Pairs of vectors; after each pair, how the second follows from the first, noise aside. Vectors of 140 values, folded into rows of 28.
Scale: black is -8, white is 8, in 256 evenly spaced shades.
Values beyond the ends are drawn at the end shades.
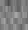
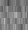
copied.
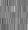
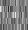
wrapped around, scaled up.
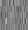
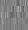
negated, partly zeroed.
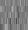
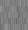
shrunk.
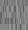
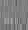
negated, partly zeroed.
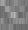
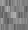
copied.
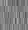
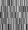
wrapped around, scaled up.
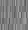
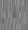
shrunk.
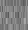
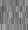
reversed, negated.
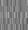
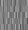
copied.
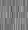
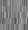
wrapped around, negated.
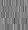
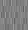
shrunk.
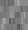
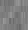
shrunk.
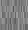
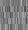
wrapped around, negated.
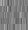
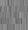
shrunk.
